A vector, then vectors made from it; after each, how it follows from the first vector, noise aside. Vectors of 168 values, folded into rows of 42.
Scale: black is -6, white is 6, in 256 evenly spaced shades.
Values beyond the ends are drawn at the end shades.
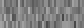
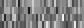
negated, scaled up.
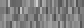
reversed, negated.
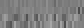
reversed, negated, partly zeroed.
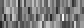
negated, scaled up.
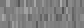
wrapped around, partly zeroed.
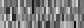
scaled up.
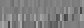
wrapped around, partly zeroed.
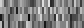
wrapped around, scaled up.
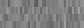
reversed, shrunk.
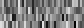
scaled up.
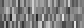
negated, scaled up.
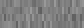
wrapped around, shrunk.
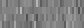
reversed, negated, partly zeroed.
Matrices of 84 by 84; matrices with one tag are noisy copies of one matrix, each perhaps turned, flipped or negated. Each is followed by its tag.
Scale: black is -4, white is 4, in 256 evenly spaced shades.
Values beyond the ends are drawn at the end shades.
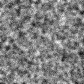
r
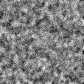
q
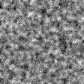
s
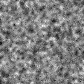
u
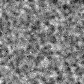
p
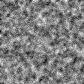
q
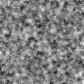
u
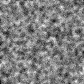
u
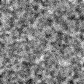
r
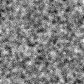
u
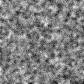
p
